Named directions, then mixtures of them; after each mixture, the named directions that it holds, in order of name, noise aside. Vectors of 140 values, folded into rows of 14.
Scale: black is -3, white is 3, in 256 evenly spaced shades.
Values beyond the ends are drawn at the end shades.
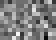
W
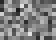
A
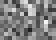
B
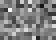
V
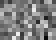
W.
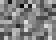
A, V, W.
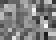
B, W.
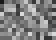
A, B, W.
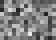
A.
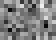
B, V, W.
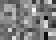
B, W.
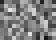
A, B, W.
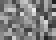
A, B, W.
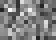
A, B, V.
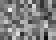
V, W.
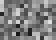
A, B.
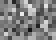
B.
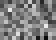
V, W.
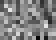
A, V, W.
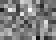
A, B, V.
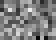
A, V, W.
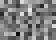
B, V, W.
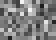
B, V.
